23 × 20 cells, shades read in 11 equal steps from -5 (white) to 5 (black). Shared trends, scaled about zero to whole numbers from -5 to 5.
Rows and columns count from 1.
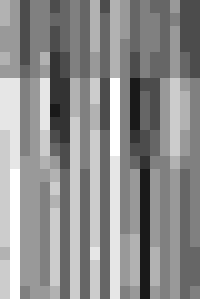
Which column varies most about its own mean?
6
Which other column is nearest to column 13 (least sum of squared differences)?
4
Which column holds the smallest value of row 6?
12
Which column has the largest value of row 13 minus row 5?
15
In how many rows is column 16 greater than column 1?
22
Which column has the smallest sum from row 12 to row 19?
2
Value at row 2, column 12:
-2
